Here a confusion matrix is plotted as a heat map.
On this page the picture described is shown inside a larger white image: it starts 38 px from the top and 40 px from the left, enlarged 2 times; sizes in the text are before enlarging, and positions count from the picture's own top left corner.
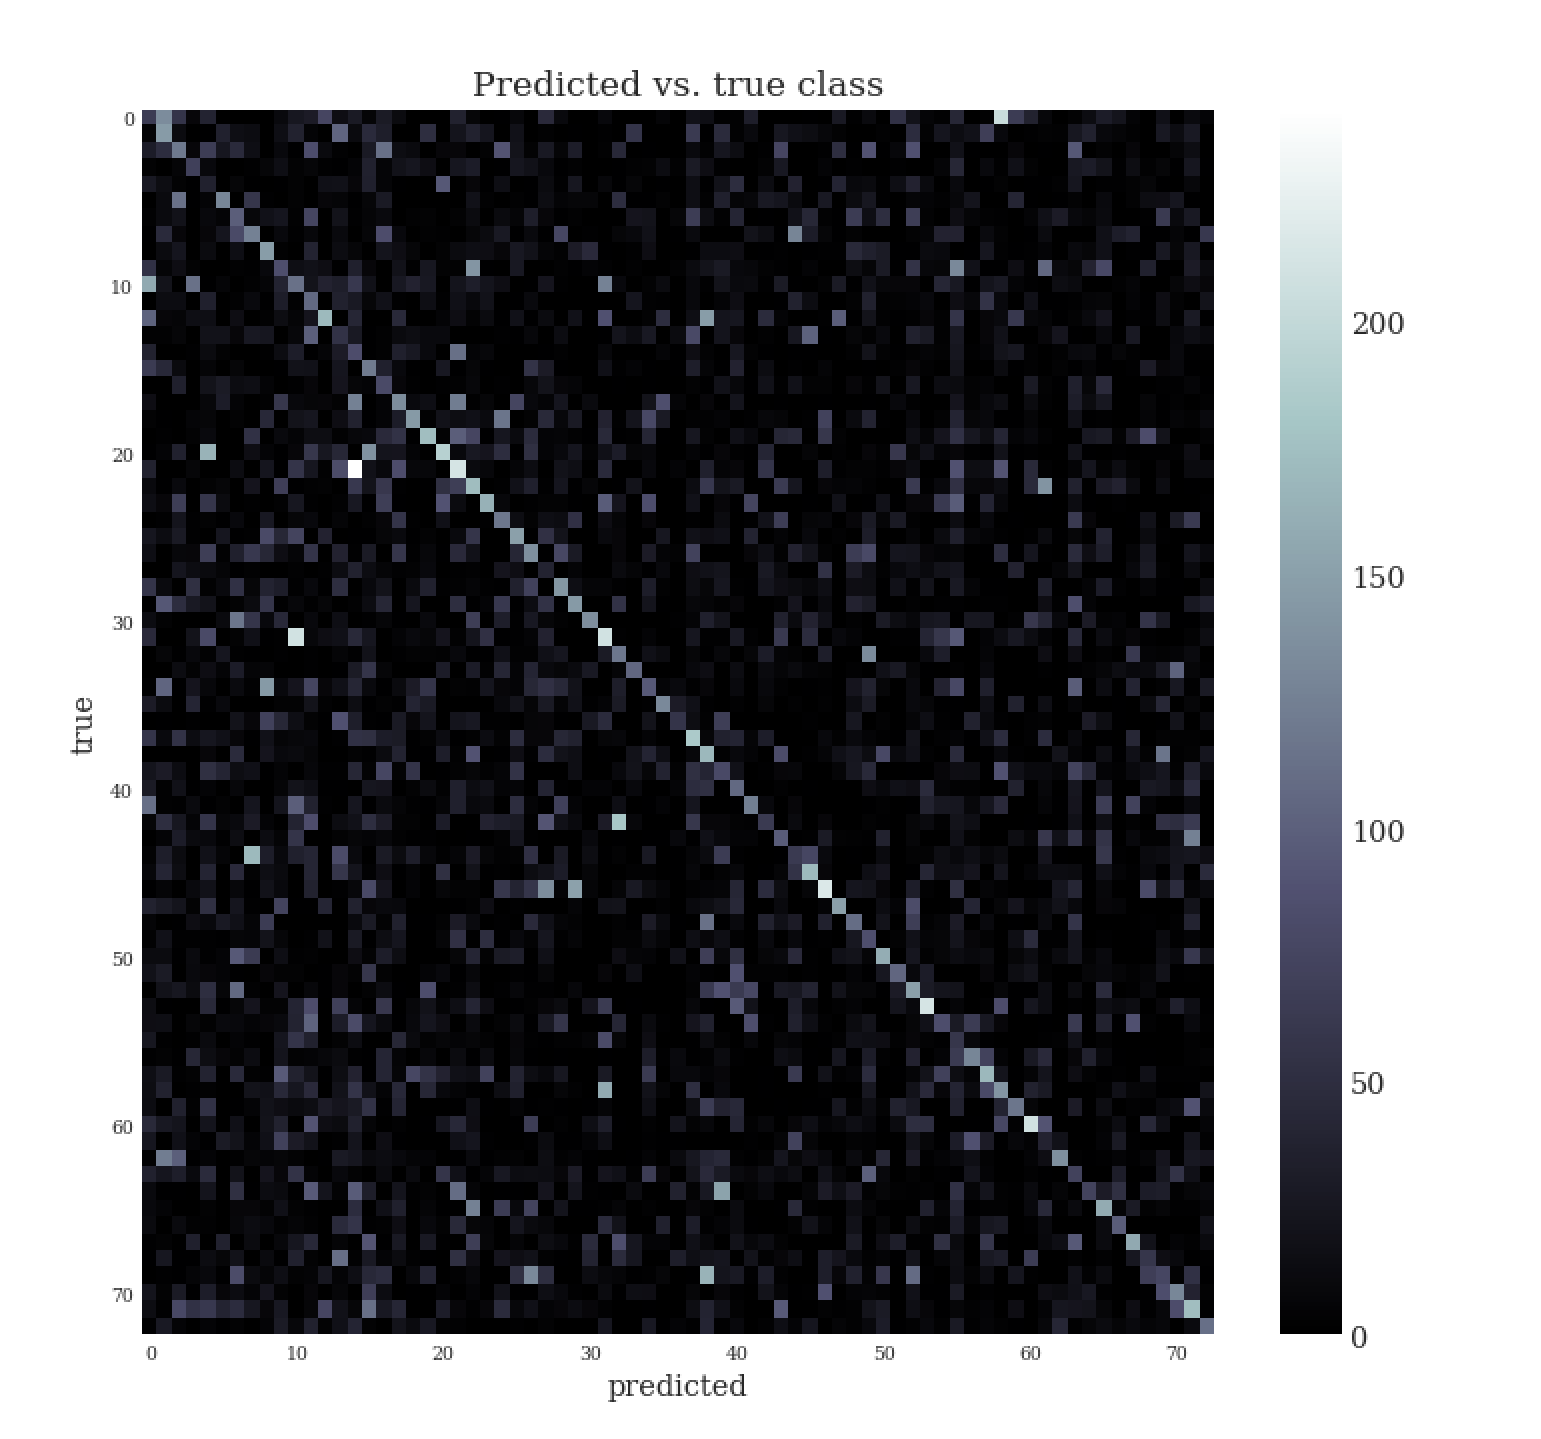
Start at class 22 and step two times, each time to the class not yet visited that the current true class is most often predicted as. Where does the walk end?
56
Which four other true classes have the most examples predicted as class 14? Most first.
21, 17, 64, 54
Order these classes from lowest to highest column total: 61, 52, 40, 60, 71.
60, 61, 40, 71, 52
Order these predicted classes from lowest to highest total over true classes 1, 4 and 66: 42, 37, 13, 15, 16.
42, 16, 15, 37, 13
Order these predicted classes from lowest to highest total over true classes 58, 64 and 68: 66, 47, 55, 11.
47, 66, 55, 11
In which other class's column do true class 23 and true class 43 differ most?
71
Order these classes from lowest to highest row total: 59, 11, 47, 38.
11, 47, 59, 38
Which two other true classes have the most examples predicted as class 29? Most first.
46, 24
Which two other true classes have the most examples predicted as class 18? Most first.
57, 39
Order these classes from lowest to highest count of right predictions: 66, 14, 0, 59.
0, 14, 66, 59
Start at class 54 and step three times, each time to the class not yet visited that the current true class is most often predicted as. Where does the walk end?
9
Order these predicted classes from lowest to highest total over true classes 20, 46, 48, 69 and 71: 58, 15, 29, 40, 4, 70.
58, 40, 70, 29, 4, 15
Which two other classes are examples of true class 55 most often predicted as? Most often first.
31, 10
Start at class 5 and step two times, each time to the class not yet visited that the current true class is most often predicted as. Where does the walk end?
16
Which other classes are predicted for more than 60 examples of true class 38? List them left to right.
22, 43, 50, 69
